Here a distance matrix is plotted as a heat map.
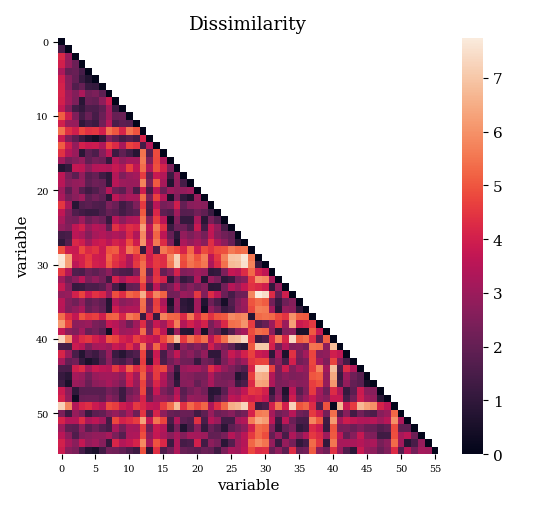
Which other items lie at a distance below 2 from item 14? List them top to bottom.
12, 28, 37
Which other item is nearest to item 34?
25
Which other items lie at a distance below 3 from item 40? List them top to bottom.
29, 30, 38, 49
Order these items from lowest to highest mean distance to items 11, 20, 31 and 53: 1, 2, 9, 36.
9, 2, 1, 36
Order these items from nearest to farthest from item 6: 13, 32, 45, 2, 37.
13, 2, 32, 45, 37
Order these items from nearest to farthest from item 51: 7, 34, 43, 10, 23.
7, 34, 23, 43, 10
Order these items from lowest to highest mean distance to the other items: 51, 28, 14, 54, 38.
54, 51, 38, 14, 28
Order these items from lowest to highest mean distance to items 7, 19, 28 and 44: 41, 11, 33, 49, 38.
41, 33, 11, 38, 49
